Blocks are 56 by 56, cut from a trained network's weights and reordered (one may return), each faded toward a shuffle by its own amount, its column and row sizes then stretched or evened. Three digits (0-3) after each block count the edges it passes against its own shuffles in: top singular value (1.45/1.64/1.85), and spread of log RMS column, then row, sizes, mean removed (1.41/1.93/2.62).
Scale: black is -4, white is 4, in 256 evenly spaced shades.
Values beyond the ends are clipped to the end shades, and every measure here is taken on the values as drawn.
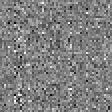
0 2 1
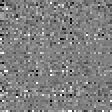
0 2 3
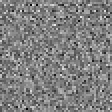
2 0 2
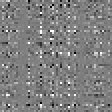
1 3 3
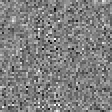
1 2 0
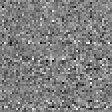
1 1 2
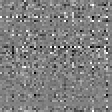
1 2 3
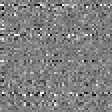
3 1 3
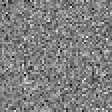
0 1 0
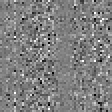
1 3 1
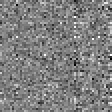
0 2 1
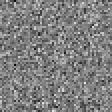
0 1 0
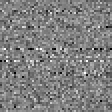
2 0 2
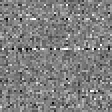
1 1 2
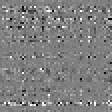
0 2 3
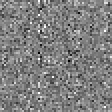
0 2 0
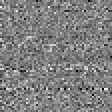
2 0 2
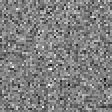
0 0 1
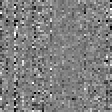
0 3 1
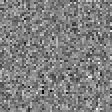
1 1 0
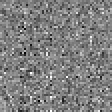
2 2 1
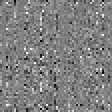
0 3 1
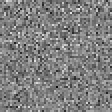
1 1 1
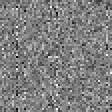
2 2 0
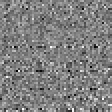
2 1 2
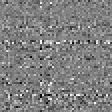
2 1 3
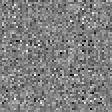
1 1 2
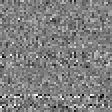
2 0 3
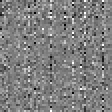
1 3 1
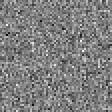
1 1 0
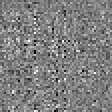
2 2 2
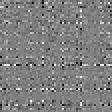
3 2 3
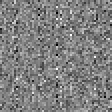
0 2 0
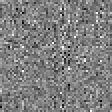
2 2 1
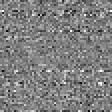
1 0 3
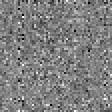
0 2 1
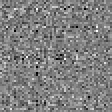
1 1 2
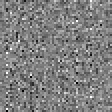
1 2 0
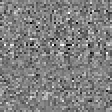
2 1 2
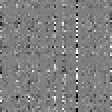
3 3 2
